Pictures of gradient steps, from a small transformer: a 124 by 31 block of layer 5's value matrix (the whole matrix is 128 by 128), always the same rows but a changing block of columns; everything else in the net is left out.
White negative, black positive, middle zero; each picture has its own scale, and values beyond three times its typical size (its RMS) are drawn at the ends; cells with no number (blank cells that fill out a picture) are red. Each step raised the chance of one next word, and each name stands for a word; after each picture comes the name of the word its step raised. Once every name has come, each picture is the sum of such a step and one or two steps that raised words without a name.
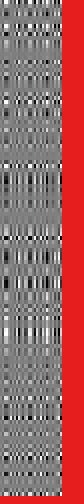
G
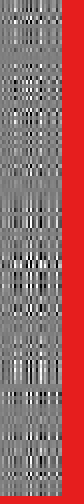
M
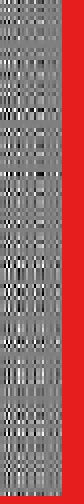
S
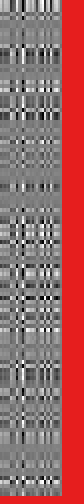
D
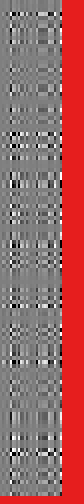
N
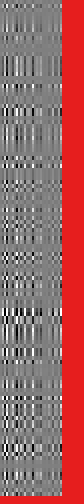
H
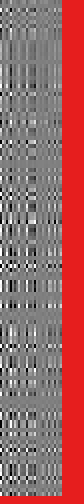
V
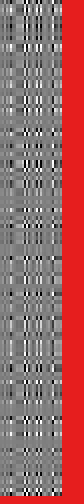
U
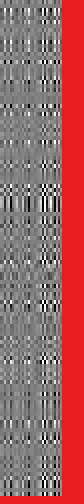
M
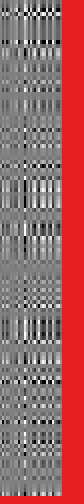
N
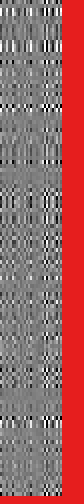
U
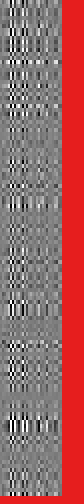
S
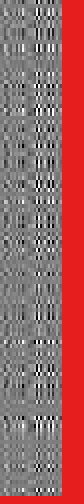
U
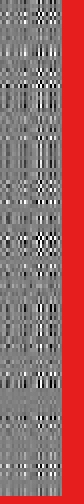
S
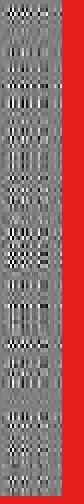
V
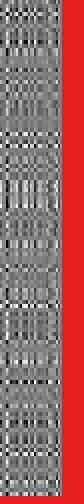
N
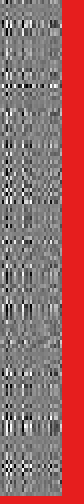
S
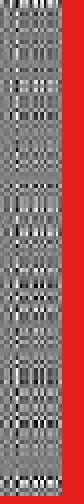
D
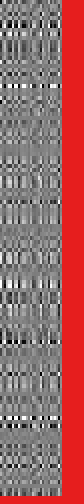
G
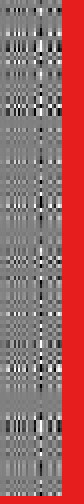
U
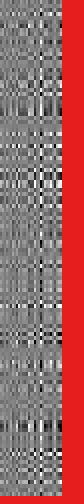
N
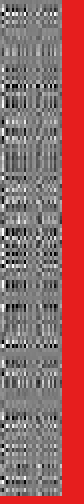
V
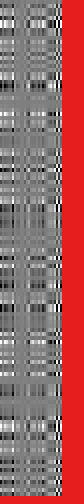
M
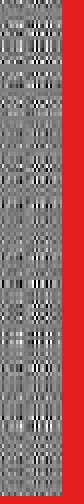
G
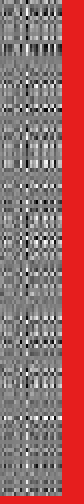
U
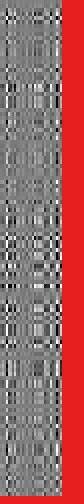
M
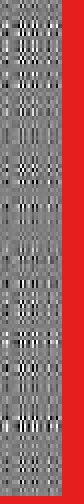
G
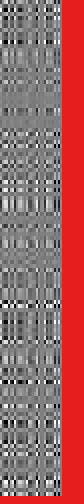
N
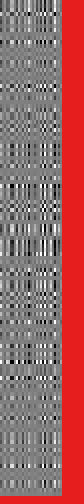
N
